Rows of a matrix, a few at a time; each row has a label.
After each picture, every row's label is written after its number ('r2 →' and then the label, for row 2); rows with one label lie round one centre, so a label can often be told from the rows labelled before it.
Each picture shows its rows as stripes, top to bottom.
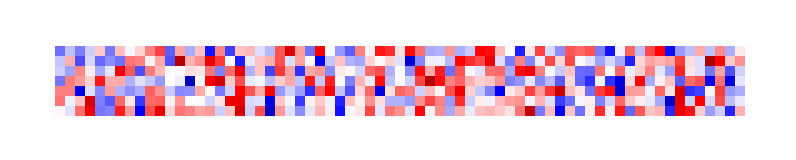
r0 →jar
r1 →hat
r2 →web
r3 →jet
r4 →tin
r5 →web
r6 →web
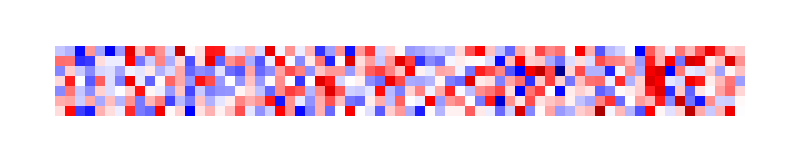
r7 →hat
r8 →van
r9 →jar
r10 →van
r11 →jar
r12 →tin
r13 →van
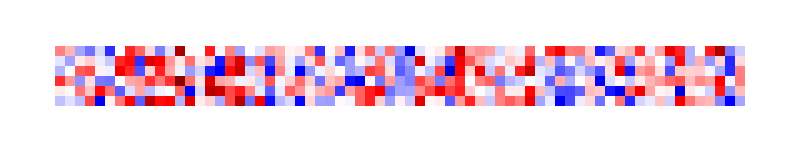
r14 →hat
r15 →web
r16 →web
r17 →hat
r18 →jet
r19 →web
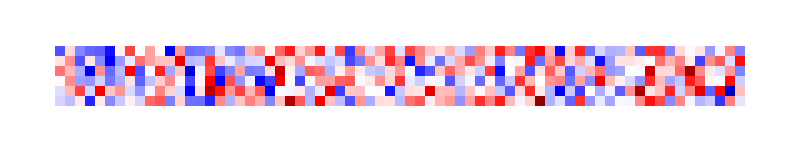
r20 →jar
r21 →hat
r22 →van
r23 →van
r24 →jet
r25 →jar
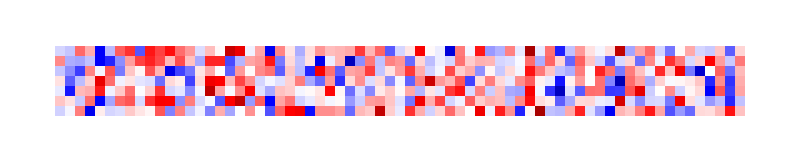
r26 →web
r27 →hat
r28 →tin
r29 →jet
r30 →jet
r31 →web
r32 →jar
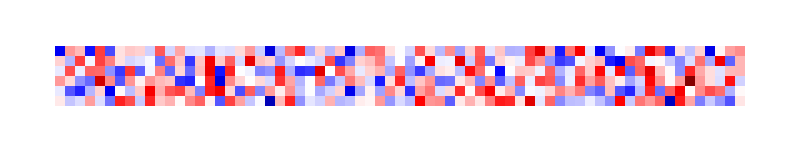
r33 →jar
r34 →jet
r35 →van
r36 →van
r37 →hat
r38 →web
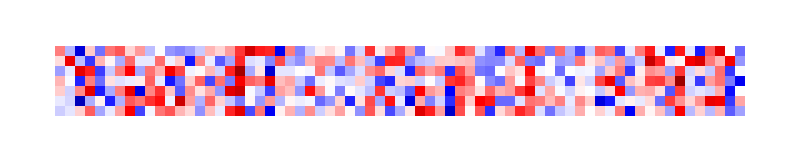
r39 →tin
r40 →van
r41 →web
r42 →tin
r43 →web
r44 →hat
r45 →web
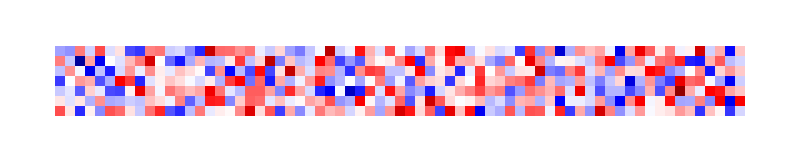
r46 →jet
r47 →tin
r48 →jar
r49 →web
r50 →hat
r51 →jet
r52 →tin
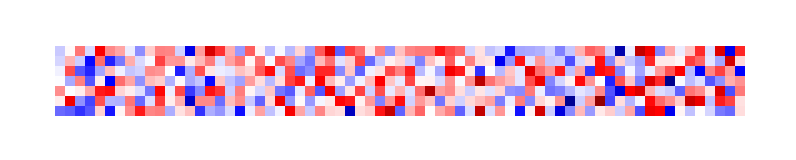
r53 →jet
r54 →van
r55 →tin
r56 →jar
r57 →jet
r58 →van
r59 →jar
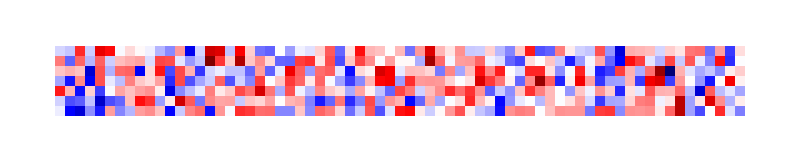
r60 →jet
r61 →jet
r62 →jar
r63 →jar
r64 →tin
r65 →hat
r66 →tin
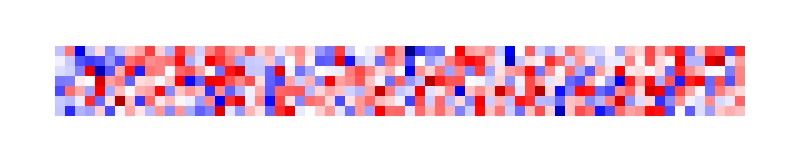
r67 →hat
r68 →hat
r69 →web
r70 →jet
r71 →jar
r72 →web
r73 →jar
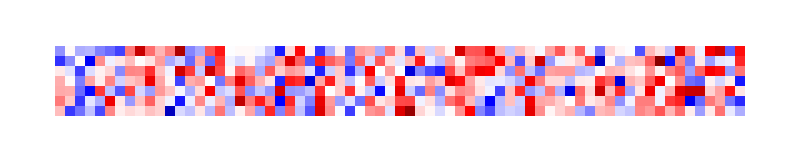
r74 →hat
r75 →jar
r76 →hat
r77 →tin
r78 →van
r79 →tin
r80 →tin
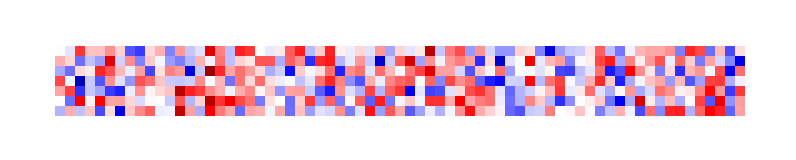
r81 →jet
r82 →tin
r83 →jet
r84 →tin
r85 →hat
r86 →jet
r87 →hat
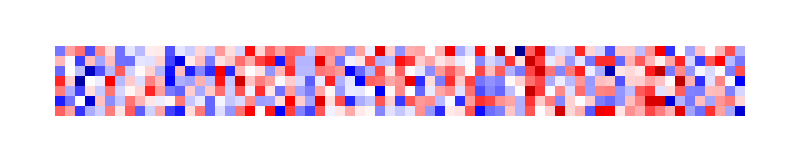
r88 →jar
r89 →tin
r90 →jar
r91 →tin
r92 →tin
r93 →jar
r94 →tin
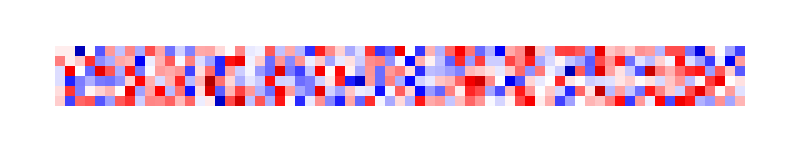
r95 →tin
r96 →web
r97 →van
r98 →hat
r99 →van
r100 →web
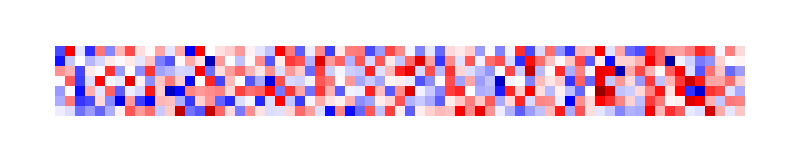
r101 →van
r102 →jar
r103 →tin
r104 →van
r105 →tin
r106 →van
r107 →hat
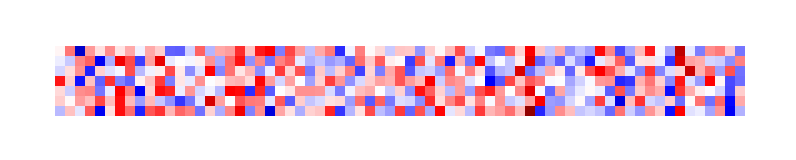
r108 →tin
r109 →web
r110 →van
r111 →tin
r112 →web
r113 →jet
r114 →web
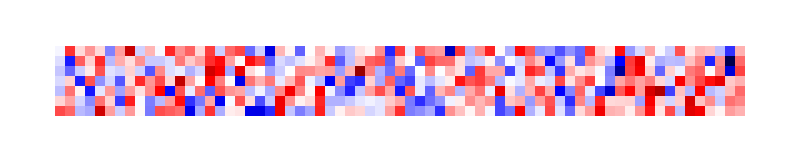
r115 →web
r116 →jet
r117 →jet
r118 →hat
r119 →jar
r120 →van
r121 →van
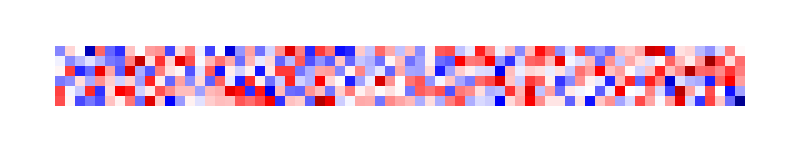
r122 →jar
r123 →hat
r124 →van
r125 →jar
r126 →web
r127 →tin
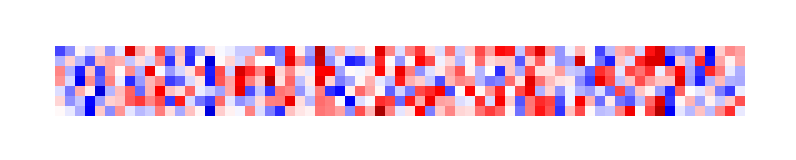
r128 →jar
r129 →jar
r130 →tin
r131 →tin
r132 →web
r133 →jar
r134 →jar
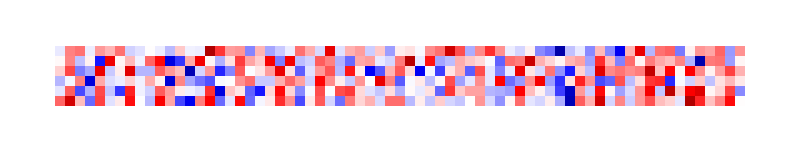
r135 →jet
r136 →tin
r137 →van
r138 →jar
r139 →van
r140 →van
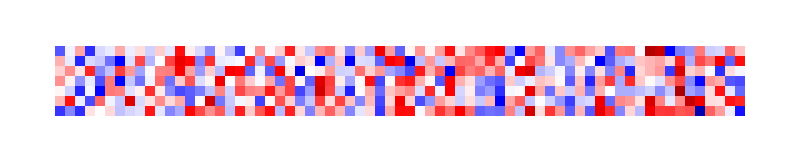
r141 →jar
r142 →hat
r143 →web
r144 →tin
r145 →tin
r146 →van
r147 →tin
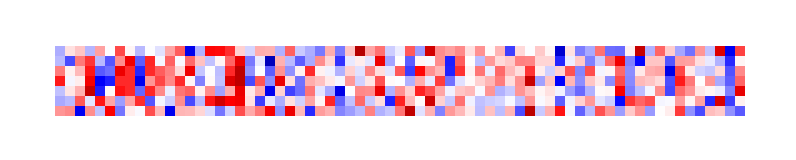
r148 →jet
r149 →web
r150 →web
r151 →web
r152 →web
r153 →jet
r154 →tin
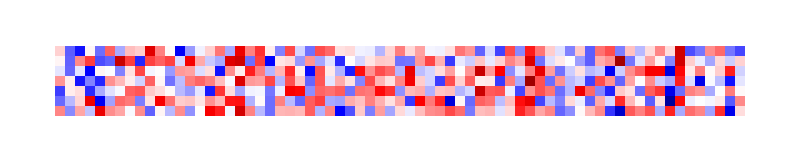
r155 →tin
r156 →web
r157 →jar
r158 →tin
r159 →jar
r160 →web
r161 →jet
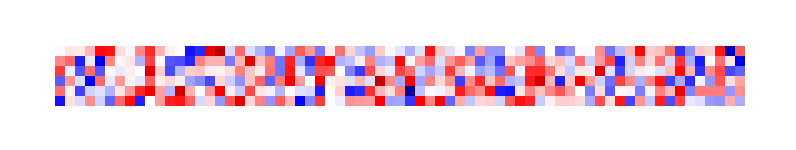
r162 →jet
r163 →tin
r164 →tin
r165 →jar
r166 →hat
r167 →web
